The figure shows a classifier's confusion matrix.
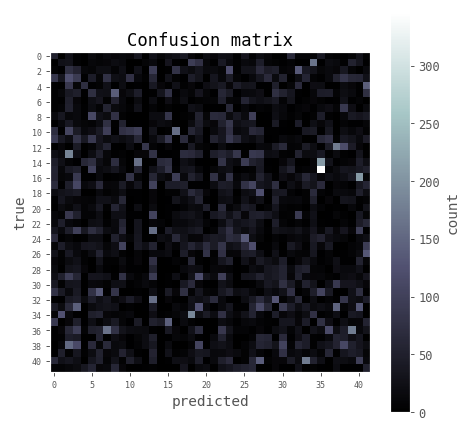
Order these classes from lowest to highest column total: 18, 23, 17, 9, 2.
17, 9, 18, 23, 2
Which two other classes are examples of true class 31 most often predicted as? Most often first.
6, 35
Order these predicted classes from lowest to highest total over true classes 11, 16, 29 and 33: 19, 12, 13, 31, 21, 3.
12, 31, 21, 13, 19, 3
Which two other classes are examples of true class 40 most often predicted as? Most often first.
33, 27
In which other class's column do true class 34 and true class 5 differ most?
18
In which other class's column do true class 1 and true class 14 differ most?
35
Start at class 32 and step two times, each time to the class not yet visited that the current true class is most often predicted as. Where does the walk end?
2
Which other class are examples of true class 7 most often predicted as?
38
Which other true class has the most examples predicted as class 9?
25
